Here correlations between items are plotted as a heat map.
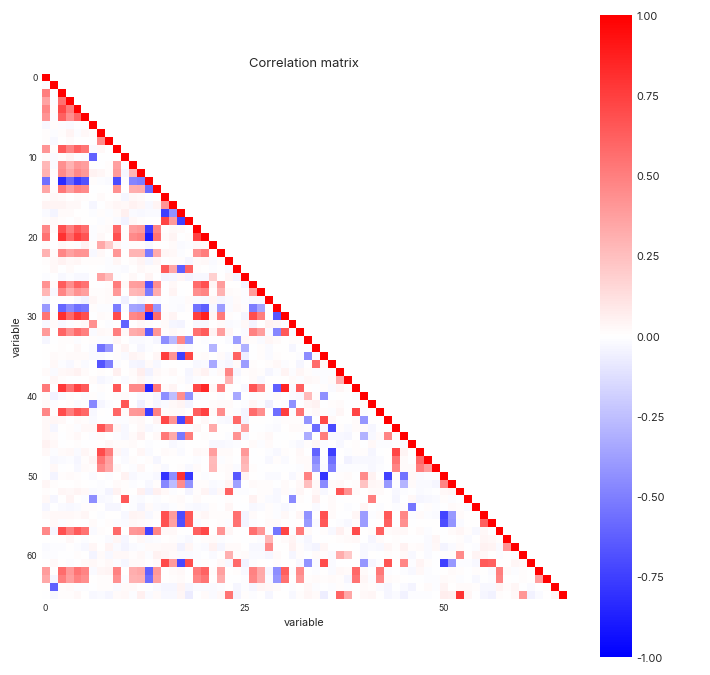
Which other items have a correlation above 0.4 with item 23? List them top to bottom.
37, 52, 65
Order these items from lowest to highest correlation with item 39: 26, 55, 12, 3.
55, 12, 3, 26
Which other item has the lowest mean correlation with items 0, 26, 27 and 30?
13
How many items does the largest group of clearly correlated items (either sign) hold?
23
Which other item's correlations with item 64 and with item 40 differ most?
1
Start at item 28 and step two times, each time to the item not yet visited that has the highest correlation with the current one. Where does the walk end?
58
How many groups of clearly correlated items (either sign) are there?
8
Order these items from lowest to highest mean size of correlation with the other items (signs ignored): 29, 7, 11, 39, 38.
38, 7, 11, 29, 39
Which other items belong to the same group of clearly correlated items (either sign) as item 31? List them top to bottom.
6, 10, 41, 53
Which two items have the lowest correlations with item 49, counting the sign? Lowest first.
36, 34
